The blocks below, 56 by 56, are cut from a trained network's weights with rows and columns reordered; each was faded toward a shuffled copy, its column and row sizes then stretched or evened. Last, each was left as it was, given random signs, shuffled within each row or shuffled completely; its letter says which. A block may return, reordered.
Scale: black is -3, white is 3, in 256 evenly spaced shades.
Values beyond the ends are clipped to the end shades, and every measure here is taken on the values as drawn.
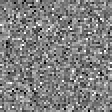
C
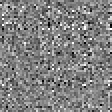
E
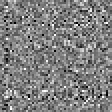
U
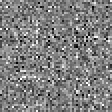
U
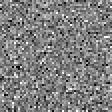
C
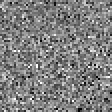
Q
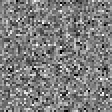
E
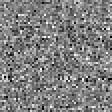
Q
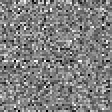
U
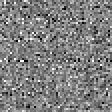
Q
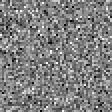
C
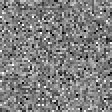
C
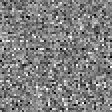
Q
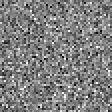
C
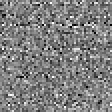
Q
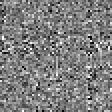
E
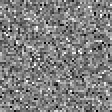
C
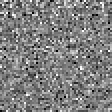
Q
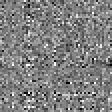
E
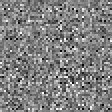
E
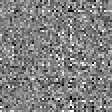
E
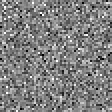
C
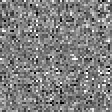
U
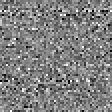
Q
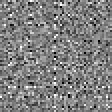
U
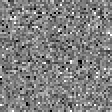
Q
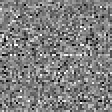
Q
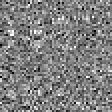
U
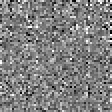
E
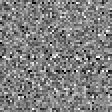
Q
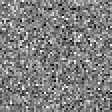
C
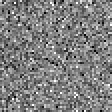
C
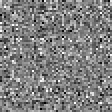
U
